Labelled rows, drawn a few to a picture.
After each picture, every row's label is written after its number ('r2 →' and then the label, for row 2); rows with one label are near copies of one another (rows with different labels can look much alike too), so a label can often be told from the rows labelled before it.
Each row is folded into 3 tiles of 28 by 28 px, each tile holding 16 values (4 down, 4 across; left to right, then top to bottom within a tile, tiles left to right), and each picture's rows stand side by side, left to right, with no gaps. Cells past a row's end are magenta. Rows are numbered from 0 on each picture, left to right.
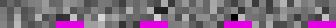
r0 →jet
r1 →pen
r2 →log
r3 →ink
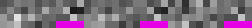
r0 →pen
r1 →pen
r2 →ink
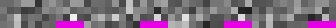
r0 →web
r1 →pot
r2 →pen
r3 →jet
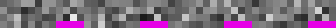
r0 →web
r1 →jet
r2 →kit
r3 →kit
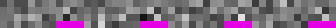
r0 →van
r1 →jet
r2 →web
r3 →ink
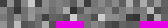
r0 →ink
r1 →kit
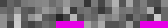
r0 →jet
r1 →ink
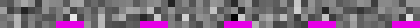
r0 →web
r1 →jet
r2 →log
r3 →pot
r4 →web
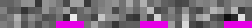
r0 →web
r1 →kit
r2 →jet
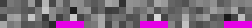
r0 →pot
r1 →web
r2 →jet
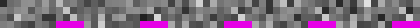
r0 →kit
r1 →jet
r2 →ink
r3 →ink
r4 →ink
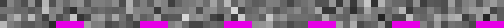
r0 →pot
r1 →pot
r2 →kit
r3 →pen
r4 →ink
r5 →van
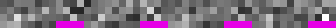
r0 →pen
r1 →kit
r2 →pen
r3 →web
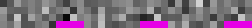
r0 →log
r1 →jet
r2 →ink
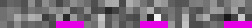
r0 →van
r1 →web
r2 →jet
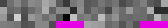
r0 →log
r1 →pen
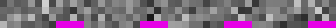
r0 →pot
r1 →log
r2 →pen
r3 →kit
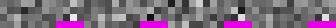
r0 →web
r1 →van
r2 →ink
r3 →web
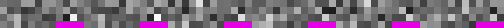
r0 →web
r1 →web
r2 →ink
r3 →pen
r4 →ink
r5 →pot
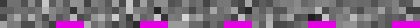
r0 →pot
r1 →pot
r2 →pen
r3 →jet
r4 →pen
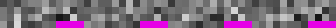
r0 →jet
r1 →pot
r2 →kit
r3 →van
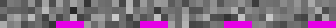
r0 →pot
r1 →pot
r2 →jet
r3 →kit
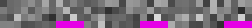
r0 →kit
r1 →web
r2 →pot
